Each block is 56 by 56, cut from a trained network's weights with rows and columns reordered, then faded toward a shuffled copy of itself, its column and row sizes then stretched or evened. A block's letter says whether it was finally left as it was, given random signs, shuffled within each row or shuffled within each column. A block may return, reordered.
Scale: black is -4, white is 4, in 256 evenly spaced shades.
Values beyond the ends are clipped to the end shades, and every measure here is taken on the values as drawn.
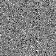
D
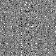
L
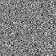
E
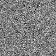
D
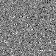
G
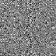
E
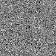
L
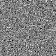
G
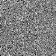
D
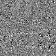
L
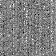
D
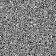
G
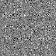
L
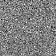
G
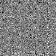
L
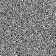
G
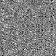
E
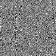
L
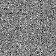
D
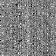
E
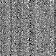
E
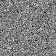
G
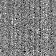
D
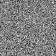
L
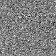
G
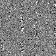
D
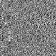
E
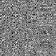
E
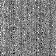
D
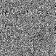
L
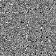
L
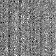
E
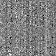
E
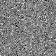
D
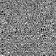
E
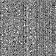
D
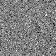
D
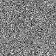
L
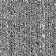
E
